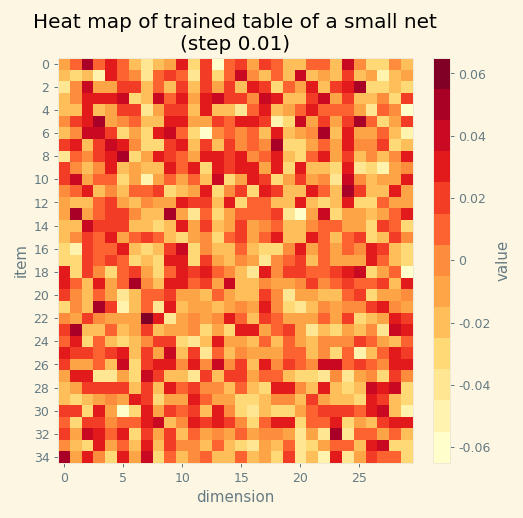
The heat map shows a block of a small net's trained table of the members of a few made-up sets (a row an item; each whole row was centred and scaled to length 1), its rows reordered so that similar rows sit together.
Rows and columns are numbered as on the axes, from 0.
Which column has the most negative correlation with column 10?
7
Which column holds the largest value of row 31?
8
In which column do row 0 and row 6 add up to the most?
2
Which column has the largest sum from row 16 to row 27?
9
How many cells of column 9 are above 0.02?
10
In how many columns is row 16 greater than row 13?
12
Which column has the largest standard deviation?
29
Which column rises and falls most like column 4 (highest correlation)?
18
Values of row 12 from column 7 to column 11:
0 -0.01 -0.01 0.03 0.02
